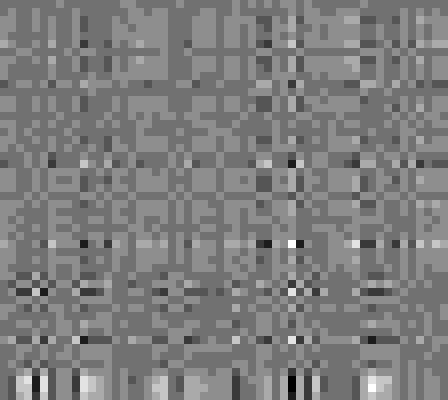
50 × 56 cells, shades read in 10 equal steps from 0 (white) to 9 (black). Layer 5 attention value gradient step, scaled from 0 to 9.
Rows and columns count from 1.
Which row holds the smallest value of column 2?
43
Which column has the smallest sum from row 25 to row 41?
37
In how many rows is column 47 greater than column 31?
15
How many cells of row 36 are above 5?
8
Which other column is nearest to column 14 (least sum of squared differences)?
50
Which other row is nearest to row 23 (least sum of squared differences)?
18
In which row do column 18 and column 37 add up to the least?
31
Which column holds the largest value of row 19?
14
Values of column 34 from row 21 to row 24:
2 5 6 6
